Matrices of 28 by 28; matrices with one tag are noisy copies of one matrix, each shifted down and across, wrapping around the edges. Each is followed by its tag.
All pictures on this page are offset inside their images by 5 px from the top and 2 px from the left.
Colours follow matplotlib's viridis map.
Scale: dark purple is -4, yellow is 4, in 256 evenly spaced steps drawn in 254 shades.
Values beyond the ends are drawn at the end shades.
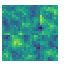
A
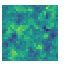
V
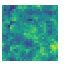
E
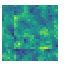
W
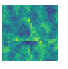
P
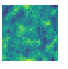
V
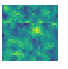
A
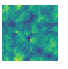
E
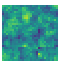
E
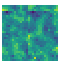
W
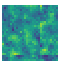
W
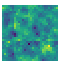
A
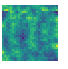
P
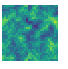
V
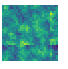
W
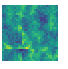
P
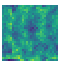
P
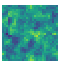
V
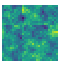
A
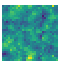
E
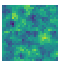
A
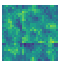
W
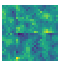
W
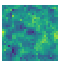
E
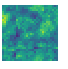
E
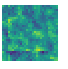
W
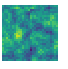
E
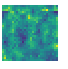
P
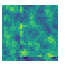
W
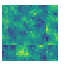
A
